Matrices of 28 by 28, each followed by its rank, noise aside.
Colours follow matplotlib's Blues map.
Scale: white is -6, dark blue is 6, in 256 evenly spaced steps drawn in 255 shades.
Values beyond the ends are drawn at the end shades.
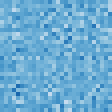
six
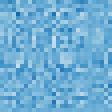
four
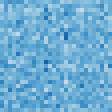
six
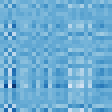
one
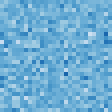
six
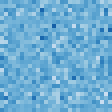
six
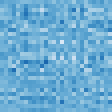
four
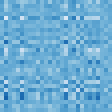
two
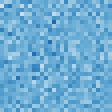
six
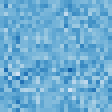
four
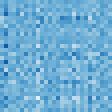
four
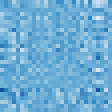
three
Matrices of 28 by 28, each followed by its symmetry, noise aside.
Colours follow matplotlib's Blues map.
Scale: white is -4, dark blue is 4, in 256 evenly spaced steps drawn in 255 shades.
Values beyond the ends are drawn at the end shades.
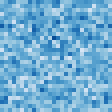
mirrored left to right.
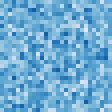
mirrored top to bottom.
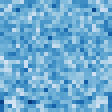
mirrored left to right.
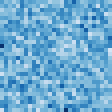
symmetric across the other diagonal.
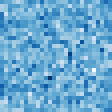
mirrored top to bottom.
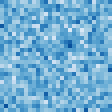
symmetric across the other diagonal.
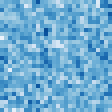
antisymmetric.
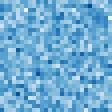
symmetric across the other diagonal.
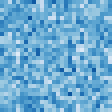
symmetric.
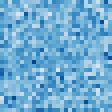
symmetric across the other diagonal.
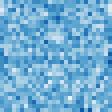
mirrored left to right.
